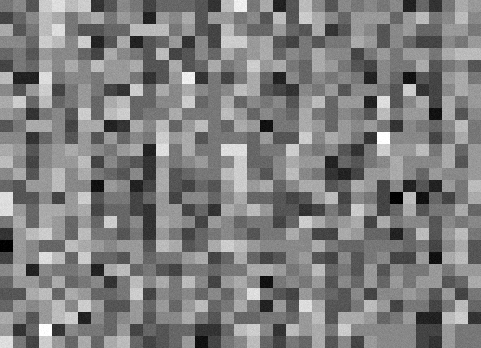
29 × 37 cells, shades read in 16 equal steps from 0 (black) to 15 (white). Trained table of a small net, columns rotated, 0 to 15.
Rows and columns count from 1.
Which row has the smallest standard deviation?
5
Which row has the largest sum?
13
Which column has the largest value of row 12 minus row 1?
30
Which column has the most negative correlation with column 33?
1
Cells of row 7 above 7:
15
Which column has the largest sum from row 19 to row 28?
4
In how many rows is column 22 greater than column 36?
7
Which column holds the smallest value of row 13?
12
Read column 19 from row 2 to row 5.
7 8 12 8
